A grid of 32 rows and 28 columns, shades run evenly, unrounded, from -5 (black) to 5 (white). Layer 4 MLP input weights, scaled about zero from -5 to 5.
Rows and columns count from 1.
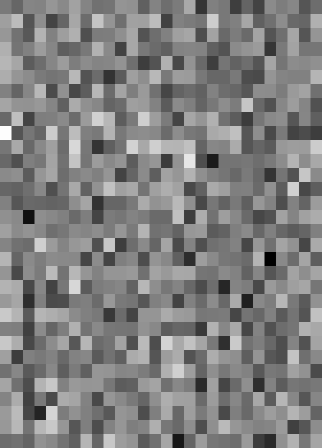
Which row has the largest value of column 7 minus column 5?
21
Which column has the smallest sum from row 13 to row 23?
3
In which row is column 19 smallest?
12
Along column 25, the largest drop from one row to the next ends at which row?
23
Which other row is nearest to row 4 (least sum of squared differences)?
8
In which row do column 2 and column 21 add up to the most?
25
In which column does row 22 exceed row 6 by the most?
10
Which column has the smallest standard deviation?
6
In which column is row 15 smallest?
9
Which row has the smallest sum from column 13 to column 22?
5
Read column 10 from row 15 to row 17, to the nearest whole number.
-1 0 0
